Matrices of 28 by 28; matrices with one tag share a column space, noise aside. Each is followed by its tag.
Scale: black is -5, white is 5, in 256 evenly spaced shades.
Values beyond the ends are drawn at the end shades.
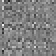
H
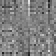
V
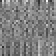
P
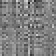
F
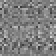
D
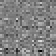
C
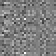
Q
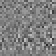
D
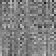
F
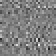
D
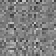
H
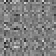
H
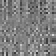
V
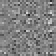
Q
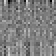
P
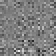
C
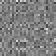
H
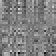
V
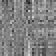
P
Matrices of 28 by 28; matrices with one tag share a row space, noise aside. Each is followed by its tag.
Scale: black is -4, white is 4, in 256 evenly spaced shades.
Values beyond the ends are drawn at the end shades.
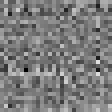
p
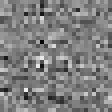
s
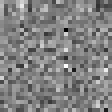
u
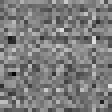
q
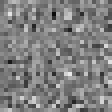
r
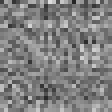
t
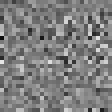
u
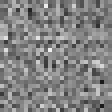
t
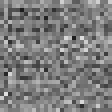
p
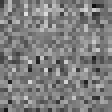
t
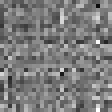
p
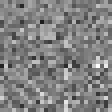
u
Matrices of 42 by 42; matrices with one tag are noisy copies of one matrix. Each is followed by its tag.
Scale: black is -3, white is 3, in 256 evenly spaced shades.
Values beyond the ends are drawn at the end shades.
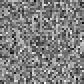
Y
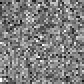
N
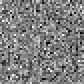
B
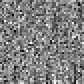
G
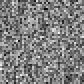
N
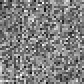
N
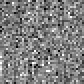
N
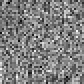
N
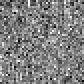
N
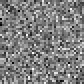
Y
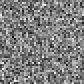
Y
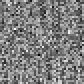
G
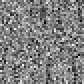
G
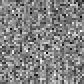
G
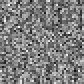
G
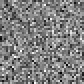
Y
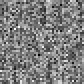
G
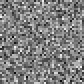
Y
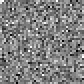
B
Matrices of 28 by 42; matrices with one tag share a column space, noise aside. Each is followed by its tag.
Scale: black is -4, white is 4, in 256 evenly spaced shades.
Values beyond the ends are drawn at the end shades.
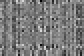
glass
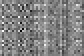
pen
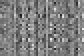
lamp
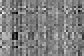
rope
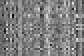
lamp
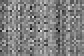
pen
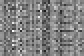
pen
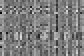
rope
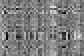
rope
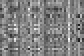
lamp
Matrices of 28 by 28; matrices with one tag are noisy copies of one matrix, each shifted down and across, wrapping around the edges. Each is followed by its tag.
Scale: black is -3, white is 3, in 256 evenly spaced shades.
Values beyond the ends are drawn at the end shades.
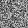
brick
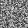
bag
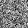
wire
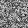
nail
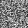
bag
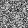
brick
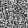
bag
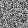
wire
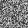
wire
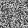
bag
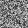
wire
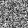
bag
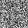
bag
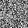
bag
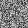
brick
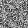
brick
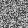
brick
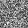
nail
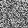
nail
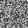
bag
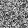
nail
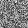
brick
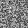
bag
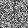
nail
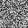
nail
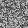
nail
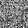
nail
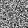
bag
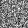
bag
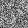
brick
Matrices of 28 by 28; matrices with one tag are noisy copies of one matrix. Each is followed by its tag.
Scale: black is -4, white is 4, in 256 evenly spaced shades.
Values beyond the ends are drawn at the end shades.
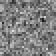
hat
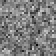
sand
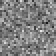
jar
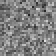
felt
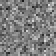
felt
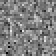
felt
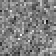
jar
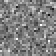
sand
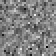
felt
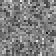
jar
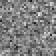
sand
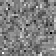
jar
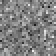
sand
